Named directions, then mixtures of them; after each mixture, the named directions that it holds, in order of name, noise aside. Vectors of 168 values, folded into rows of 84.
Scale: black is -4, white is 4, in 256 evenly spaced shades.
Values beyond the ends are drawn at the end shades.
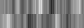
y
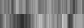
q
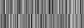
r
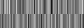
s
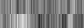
q.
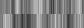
q, y.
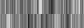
r, y.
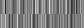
r.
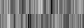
s, y.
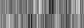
r, y.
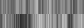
q.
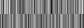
s.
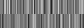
s.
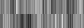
q, s, y.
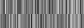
r.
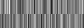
s.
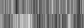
q, r, y.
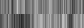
q.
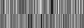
r, s, y.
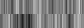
q, r, y.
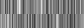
r, s, y.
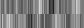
r, y.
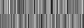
s.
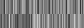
q, r.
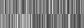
q, r.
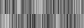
r, s, y.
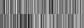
q, r, s.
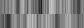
y.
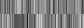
q, s, y.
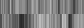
q.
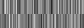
r, s.
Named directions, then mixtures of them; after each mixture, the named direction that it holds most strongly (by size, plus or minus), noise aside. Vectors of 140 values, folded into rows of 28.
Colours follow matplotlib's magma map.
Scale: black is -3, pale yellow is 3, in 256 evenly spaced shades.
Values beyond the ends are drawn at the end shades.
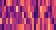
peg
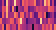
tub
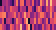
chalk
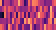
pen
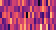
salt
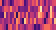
pen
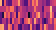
pen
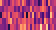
salt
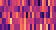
salt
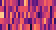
pen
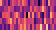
salt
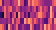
pen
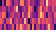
peg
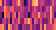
pen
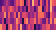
chalk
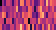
chalk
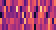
peg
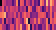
chalk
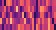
peg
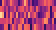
pen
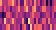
chalk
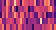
tub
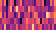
tub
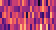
salt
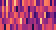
tub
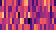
pen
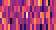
salt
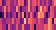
pen
